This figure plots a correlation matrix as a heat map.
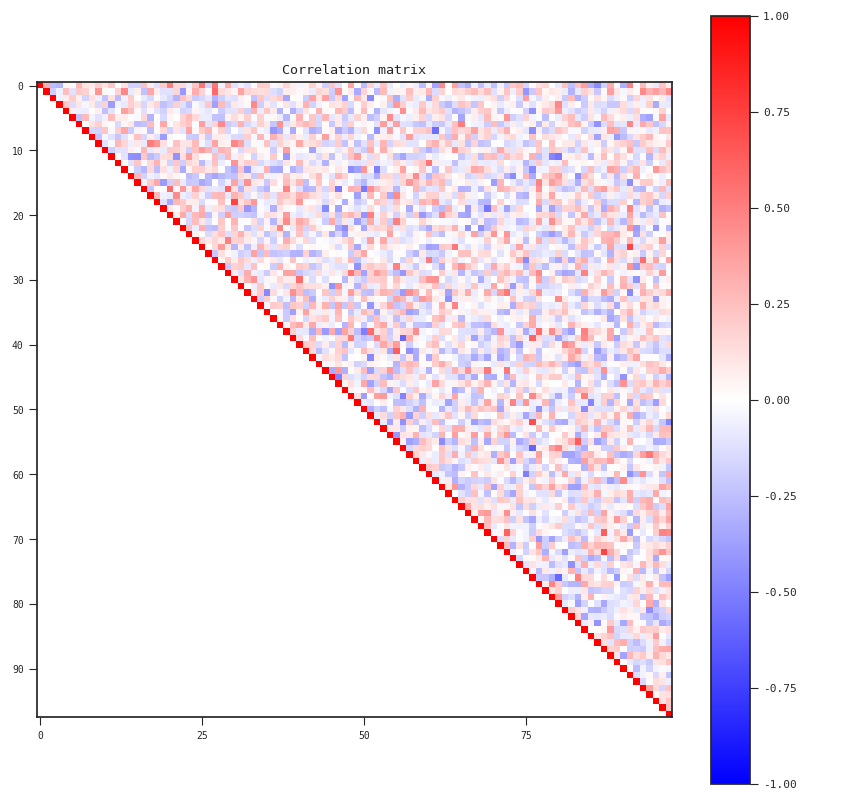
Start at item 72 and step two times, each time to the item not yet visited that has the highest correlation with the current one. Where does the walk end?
69
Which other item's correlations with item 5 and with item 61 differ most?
7
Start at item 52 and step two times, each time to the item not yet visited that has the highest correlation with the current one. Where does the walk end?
39
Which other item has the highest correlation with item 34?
64
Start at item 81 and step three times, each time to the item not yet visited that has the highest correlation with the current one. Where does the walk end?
18
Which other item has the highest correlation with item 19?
91
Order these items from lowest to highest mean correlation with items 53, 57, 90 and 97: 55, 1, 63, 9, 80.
55, 63, 80, 9, 1
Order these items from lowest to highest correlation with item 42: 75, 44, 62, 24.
24, 62, 44, 75
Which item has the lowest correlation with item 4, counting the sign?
76
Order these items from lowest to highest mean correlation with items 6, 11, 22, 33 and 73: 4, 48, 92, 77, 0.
92, 77, 4, 48, 0
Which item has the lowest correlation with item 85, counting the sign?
49
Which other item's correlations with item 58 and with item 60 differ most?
14
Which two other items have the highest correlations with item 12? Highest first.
60, 30
